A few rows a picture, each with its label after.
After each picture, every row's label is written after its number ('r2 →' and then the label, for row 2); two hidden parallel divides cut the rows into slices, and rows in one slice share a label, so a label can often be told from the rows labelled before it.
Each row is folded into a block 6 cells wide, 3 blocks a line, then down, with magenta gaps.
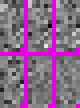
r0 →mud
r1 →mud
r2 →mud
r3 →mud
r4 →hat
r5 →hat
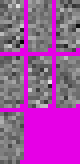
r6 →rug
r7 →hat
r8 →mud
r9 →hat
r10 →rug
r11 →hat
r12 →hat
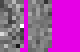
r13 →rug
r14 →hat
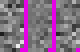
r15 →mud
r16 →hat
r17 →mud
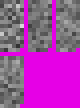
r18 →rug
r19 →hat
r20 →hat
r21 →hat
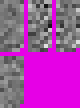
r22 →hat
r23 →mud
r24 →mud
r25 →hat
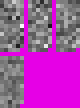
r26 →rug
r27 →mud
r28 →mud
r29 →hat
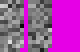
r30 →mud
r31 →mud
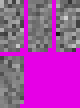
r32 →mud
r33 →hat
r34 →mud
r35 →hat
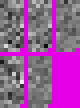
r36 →rug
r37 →rug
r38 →hat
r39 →rug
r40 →hat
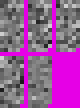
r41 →rug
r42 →rug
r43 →rug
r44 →mud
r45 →hat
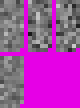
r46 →hat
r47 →mud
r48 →mud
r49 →hat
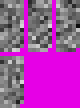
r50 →rug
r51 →rug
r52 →mud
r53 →rug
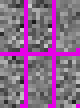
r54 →mud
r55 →mud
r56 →hat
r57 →mud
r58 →hat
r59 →rug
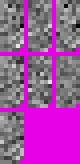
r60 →mud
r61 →rug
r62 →mud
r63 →mud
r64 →rug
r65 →hat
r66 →mud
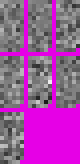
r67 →hat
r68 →hat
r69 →mud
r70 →hat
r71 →rug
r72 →hat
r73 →rug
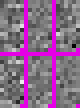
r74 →rug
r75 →hat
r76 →rug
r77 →rug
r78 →hat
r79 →hat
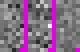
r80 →mud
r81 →rug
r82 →hat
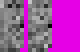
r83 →mud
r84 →mud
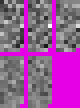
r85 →rug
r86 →rug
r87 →rug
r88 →hat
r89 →hat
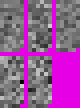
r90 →hat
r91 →rug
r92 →hat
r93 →mud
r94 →mud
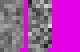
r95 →hat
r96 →rug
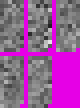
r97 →hat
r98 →mud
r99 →hat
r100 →hat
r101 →hat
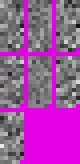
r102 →mud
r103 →hat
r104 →mud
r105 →rug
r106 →hat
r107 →rug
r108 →rug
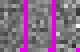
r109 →hat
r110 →hat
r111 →rug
